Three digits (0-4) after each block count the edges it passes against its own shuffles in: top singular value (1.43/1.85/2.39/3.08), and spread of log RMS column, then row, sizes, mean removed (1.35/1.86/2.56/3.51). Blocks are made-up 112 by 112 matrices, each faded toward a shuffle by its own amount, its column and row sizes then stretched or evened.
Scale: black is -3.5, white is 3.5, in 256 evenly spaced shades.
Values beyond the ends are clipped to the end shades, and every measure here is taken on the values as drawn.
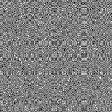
4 0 2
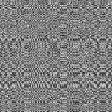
4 0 4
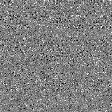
2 0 2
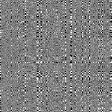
4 4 3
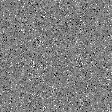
0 2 0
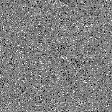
2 1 0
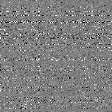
2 1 4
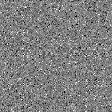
2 1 0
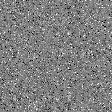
1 0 0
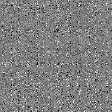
0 3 3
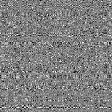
3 0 3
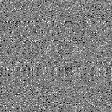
3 0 2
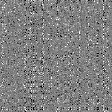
3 3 1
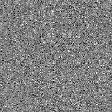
2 1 1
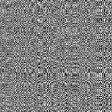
4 4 2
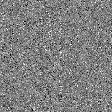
1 1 0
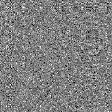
2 2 0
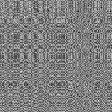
4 3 0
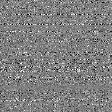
0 1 4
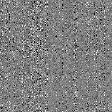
1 4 2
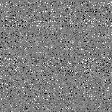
1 1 3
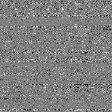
2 0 4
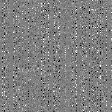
0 4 1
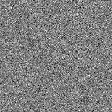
2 0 0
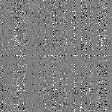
1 4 3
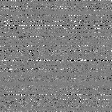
1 1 4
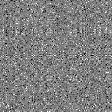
3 1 1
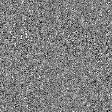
0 2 1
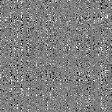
1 4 3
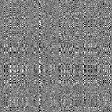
4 4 3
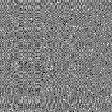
4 1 0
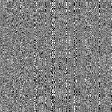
3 4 1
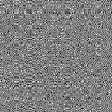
4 0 2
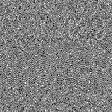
3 0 0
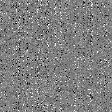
0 3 1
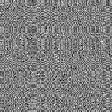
4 0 0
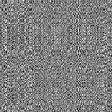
4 3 0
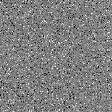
2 1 0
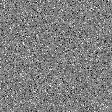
1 0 0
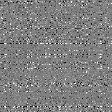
3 2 4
